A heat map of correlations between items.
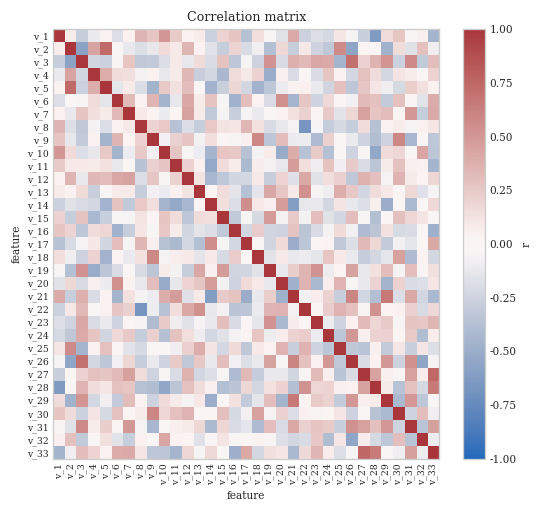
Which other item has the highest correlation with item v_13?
v_22
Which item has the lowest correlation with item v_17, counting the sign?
v_21
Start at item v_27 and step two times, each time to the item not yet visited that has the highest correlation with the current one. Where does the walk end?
v_28
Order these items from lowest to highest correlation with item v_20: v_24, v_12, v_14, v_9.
v_24, v_12, v_9, v_14
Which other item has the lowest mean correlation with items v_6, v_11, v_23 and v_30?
v_16
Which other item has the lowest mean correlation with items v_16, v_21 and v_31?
v_14
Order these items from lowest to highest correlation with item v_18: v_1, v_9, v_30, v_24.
v_1, v_24, v_30, v_9
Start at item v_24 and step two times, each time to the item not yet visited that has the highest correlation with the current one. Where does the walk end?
v_3
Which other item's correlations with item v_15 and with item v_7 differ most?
v_12
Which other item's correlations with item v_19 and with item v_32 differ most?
v_26
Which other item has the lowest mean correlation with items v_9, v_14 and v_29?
v_5
